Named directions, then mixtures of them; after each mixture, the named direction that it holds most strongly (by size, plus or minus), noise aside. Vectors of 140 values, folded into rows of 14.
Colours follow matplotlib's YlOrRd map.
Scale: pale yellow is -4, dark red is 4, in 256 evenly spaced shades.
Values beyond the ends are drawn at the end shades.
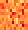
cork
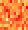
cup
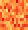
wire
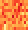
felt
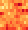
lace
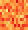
wire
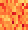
cork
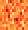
cork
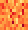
cork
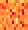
cork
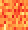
felt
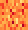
cork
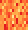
felt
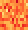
wire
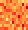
cup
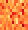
cork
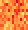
felt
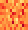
cork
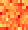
cup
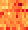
lace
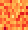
felt
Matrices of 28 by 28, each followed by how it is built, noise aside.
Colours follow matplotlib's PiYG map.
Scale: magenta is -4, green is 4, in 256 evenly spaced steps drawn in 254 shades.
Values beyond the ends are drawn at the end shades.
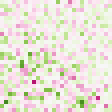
lower triangular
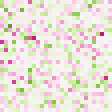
noise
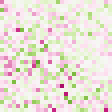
lower triangular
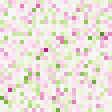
noise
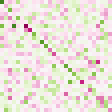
diagonal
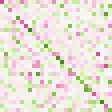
diagonal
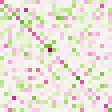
diagonal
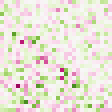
lower triangular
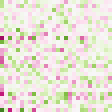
low rank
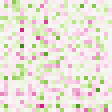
low rank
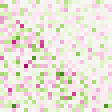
lower triangular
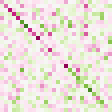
diagonal
